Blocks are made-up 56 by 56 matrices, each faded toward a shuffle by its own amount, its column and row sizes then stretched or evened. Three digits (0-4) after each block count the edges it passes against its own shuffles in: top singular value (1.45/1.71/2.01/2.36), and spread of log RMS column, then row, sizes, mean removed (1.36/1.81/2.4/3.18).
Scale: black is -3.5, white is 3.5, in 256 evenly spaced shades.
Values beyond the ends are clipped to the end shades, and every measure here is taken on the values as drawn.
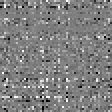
0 2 4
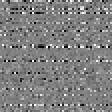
4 0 4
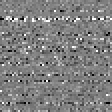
1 0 4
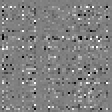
1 3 3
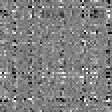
3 3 3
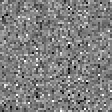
0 2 0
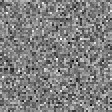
1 0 0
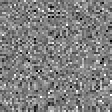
3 1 0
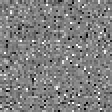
2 1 0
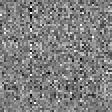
2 2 1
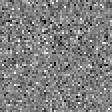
1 0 1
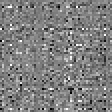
2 3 3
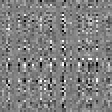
4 4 3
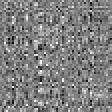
3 3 0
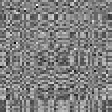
4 1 1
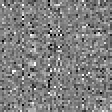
2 3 1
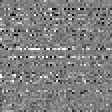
1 1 4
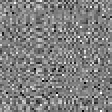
4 0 2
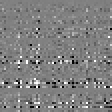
2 2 4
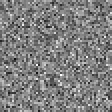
0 0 0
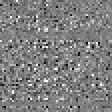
0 2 3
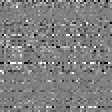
3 0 4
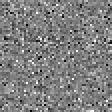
1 0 1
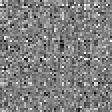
3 2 2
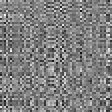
4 4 1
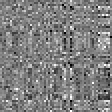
4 3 1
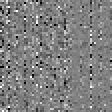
1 4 0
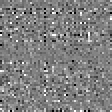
1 2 3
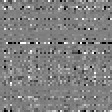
2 2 4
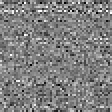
3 0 3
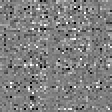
1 2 3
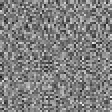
3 1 0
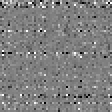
0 2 3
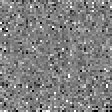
0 1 2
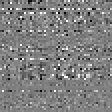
3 1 4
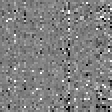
2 3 1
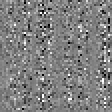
0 4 1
